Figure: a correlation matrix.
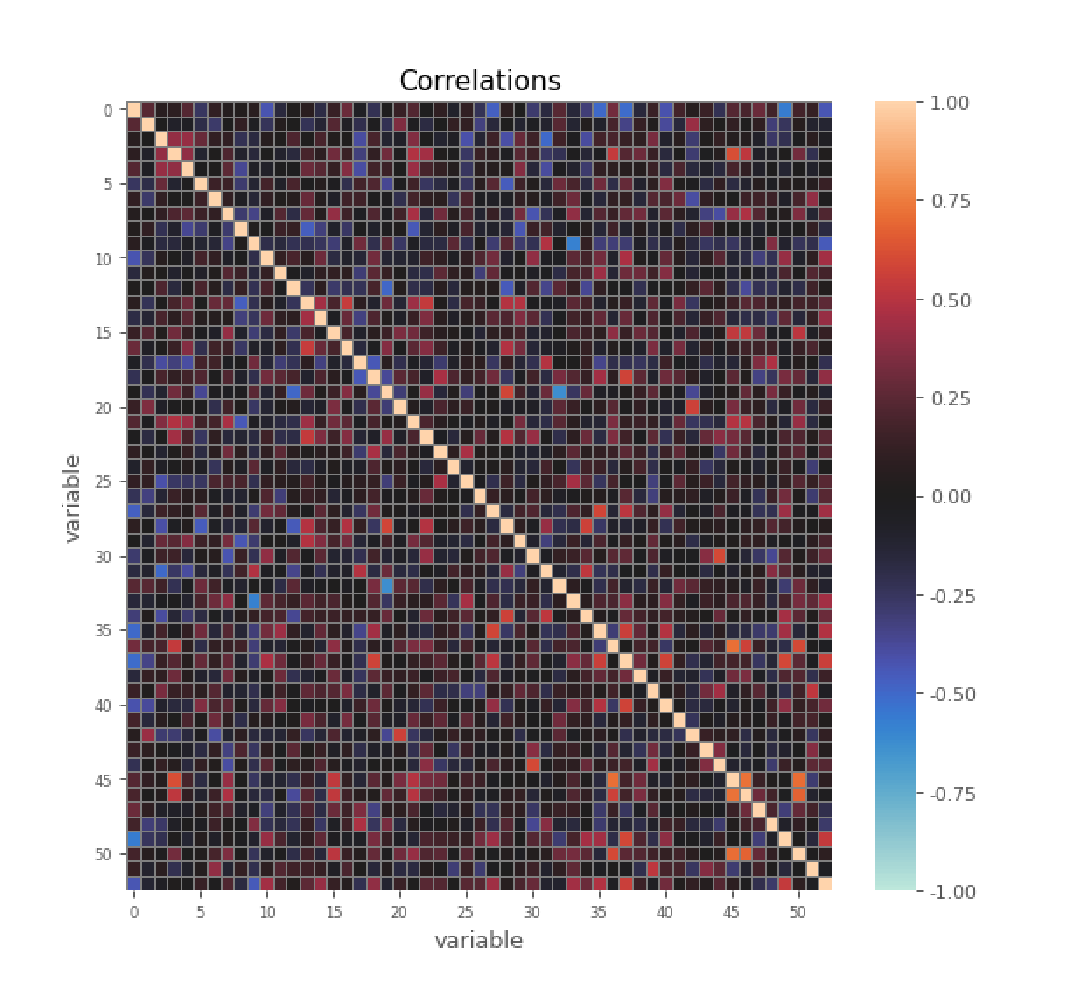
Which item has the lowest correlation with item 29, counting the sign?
8
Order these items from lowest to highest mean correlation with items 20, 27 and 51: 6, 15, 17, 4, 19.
17, 19, 4, 6, 15
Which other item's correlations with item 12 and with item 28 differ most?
19
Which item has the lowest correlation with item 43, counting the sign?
7
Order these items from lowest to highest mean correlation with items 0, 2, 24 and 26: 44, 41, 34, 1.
34, 44, 1, 41
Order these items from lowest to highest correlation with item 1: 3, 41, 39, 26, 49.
26, 49, 41, 3, 39
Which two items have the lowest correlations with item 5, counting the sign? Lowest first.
28, 19
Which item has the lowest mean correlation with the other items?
9
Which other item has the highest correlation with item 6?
51
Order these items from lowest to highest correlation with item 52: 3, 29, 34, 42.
3, 42, 29, 34
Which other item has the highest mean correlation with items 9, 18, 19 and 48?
31
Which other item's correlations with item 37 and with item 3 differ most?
40
